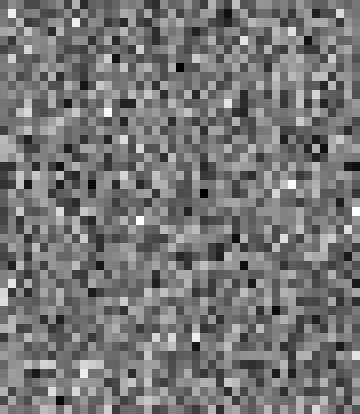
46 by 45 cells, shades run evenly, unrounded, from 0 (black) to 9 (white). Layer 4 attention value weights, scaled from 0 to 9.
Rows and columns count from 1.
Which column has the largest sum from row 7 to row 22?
35
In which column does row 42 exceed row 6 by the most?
11
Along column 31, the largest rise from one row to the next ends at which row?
5
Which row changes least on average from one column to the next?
23
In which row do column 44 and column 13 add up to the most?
10
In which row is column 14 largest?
13
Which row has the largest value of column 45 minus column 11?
40
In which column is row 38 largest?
25
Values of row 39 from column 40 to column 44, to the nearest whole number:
5 3 3 1 3
